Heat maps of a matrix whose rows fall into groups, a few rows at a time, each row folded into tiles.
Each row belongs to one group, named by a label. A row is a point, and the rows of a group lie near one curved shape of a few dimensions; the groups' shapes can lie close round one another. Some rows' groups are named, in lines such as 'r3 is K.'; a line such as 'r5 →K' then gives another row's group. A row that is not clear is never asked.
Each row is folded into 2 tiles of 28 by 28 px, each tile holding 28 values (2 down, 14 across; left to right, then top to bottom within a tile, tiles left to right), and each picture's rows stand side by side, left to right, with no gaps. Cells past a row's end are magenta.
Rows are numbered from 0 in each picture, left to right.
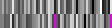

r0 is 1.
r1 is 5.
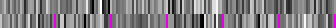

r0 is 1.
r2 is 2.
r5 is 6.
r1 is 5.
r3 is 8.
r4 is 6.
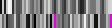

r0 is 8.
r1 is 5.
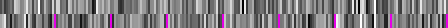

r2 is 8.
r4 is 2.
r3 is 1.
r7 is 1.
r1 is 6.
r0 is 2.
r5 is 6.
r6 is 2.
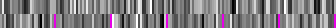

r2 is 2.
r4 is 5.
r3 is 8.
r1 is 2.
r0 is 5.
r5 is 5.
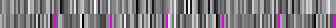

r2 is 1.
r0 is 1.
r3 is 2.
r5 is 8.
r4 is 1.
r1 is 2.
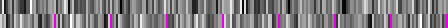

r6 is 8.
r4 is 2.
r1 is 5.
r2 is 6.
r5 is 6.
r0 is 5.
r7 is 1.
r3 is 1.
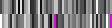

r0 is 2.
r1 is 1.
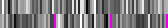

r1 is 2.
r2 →2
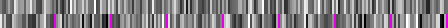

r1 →2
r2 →1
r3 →2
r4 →2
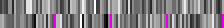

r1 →2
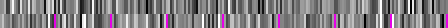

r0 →1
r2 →5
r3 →1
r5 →8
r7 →2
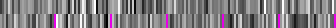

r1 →2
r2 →2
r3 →2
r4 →1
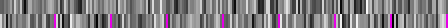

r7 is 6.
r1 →5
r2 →1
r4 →5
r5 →2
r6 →5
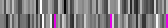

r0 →1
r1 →6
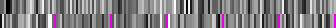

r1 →2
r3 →2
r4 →1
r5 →5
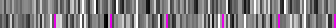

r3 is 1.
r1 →2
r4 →5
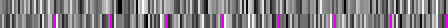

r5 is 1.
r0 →1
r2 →8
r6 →6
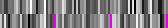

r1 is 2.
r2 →2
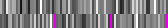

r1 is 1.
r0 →1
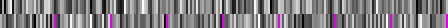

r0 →8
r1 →5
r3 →1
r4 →5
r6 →1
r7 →1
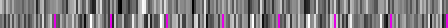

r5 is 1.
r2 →8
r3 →1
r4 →1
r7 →1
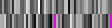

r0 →2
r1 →8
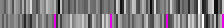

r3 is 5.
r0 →2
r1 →6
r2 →5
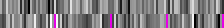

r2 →6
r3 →8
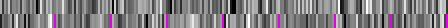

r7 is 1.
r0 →6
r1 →2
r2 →8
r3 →6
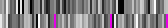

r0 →2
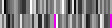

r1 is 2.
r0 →5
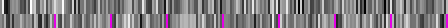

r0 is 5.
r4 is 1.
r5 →2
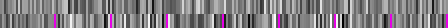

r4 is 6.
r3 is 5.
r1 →5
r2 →1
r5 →1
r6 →5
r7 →1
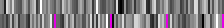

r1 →1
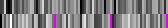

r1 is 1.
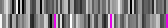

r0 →2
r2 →2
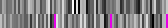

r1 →2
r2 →5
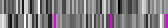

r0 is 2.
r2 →8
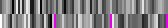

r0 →2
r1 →6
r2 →5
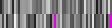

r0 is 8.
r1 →1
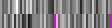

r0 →6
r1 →1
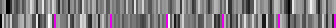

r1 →6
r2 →2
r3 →5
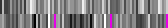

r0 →8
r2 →2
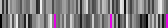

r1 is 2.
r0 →6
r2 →8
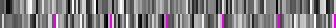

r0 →8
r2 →8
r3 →1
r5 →5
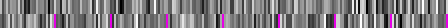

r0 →1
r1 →1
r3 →5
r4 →1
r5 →5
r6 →2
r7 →5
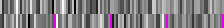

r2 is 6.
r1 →2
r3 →2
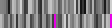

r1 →1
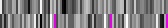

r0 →1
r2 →5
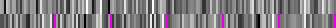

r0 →1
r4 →6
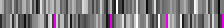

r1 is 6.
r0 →6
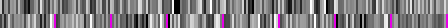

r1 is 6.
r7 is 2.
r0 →1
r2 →6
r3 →8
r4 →1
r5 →5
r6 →6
